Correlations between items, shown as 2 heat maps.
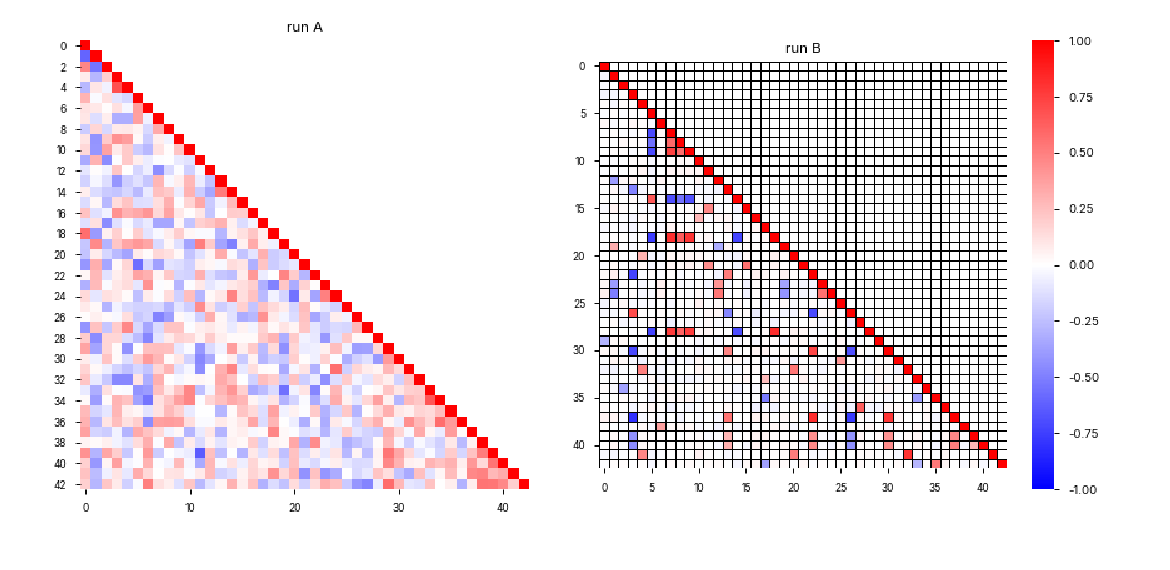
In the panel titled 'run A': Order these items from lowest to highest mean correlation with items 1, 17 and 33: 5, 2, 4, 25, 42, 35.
2, 5, 42, 35, 4, 25
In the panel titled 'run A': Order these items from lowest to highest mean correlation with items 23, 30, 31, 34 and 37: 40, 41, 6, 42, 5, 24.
41, 5, 6, 42, 40, 24
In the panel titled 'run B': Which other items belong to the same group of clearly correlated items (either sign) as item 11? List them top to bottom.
15, 21
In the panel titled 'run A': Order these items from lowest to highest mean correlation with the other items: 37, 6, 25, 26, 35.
26, 25, 6, 37, 35
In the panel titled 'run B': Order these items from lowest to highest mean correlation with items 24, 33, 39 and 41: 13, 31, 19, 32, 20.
19, 31, 13, 20, 32
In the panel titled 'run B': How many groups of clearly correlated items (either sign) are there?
12
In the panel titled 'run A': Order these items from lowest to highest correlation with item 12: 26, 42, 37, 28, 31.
42, 31, 37, 28, 26
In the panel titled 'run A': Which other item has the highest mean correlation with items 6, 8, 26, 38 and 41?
39
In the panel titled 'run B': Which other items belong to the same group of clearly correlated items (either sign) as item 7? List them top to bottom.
5, 8, 9, 14, 18, 28
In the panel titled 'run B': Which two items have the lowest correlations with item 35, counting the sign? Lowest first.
17, 33
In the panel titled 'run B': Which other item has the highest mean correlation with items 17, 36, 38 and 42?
27
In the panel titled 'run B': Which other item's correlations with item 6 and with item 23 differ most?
24
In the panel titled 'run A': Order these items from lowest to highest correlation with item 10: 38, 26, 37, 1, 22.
1, 37, 22, 26, 38
